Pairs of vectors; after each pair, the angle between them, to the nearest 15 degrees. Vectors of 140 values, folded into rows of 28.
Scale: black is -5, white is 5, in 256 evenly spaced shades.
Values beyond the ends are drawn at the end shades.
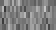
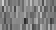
105 degrees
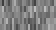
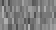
45 degrees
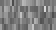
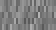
75 degrees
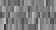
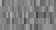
75 degrees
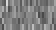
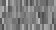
15 degrees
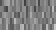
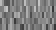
165 degrees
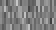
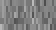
105 degrees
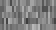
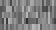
15 degrees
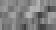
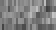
45 degrees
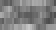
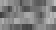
150 degrees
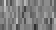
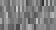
75 degrees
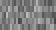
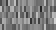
120 degrees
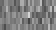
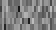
45 degrees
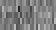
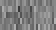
15 degrees
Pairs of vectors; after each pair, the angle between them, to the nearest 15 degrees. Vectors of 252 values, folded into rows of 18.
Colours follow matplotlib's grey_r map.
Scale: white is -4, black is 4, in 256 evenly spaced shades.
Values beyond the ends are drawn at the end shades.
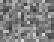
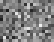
60 degrees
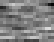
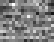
45 degrees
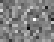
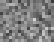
75 degrees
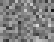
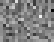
45 degrees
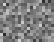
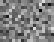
90 degrees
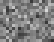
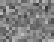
150 degrees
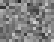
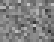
135 degrees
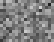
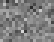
135 degrees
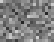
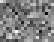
30 degrees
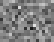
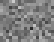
60 degrees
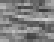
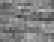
150 degrees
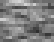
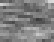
105 degrees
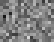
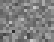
105 degrees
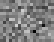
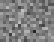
30 degrees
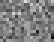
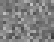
45 degrees
